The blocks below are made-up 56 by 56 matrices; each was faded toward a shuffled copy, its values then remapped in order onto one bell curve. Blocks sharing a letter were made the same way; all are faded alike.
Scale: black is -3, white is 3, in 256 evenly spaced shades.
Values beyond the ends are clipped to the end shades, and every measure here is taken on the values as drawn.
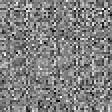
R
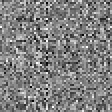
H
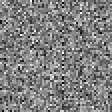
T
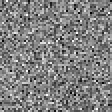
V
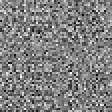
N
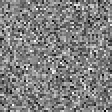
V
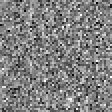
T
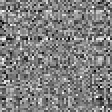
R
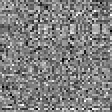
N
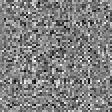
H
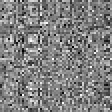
N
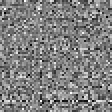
H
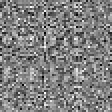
N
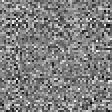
H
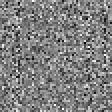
T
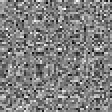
N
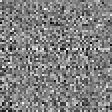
H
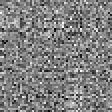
N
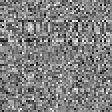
R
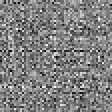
H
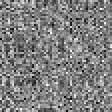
N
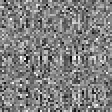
H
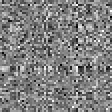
R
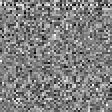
H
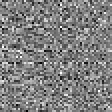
R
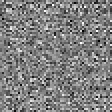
N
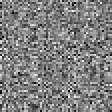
N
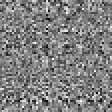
H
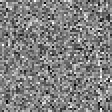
T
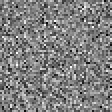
T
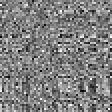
N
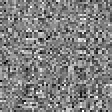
N
